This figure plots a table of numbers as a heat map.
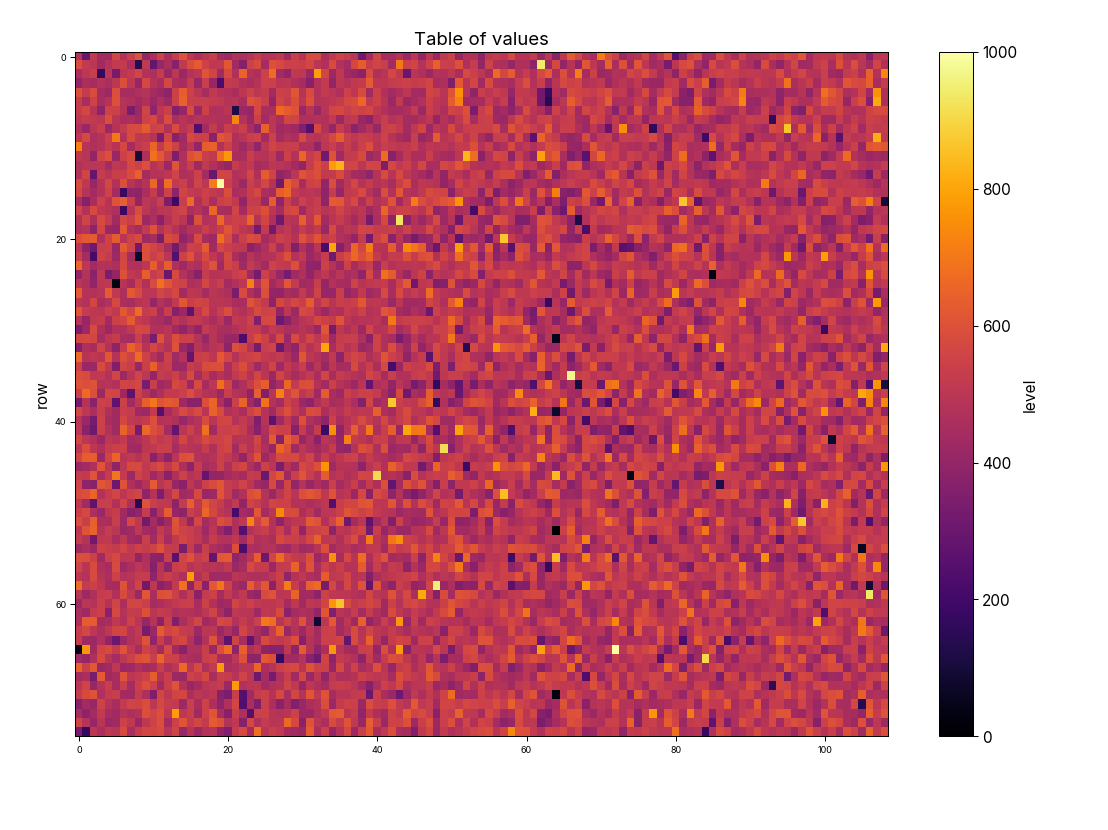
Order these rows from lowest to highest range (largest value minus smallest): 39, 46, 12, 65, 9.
12, 9, 39, 46, 65
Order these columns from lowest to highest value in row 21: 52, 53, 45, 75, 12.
75, 12, 52, 53, 45
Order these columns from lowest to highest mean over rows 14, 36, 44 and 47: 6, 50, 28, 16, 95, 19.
50, 95, 16, 6, 28, 19
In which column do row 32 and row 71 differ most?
52
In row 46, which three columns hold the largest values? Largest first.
40, 64, 5
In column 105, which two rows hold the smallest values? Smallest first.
54, 71
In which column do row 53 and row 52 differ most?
64
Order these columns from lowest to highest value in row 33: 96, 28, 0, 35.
35, 28, 96, 0
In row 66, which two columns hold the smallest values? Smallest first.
27, 78
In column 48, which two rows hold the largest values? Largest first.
58, 55
